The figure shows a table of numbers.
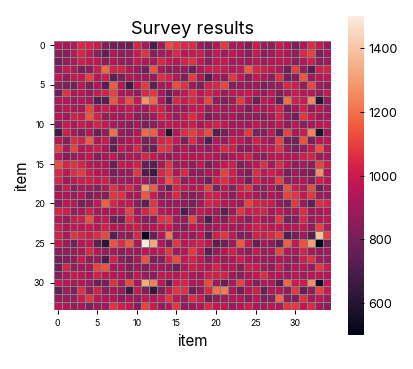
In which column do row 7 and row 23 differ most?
33
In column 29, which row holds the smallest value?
24
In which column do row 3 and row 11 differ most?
32
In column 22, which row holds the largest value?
4
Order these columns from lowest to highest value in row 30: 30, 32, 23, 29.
30, 23, 29, 32
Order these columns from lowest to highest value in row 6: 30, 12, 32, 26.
26, 32, 30, 12
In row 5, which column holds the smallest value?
9
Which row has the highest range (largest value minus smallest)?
25
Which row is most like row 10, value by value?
29
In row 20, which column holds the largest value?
6
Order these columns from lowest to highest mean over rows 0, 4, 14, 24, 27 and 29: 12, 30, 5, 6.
12, 30, 6, 5
